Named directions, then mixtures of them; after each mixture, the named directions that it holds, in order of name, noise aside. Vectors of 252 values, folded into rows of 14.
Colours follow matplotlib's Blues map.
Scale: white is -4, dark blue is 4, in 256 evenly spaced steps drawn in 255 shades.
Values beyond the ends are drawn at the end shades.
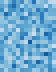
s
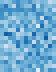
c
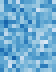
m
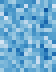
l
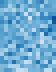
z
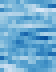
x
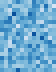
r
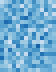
m, r, s.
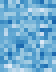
m, x, z.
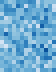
c, l.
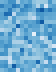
r, s, x.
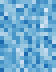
l.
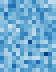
s.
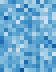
l, z.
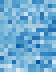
s, x, z.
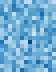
l, s.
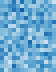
m, s.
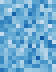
l, r.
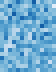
l, r, s.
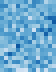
c, z.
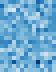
l, m, z.
